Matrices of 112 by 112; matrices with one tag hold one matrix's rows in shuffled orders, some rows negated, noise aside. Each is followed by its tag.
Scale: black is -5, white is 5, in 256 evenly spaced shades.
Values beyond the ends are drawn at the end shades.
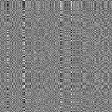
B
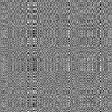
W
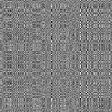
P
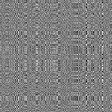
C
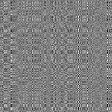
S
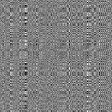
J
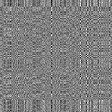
P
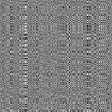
J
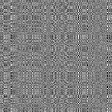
S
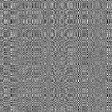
S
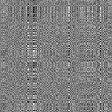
W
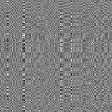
B
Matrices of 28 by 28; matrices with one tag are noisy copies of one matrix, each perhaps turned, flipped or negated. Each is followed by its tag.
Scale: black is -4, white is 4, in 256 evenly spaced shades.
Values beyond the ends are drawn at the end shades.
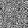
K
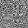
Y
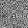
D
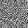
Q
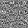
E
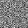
Q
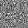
Y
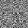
Y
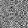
D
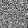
Q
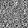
E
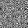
K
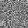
Q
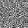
Q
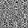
E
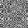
K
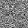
Y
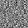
E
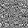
E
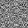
E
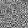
D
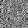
K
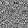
E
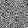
D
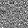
E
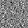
E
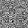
Y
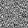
E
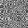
K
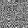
K
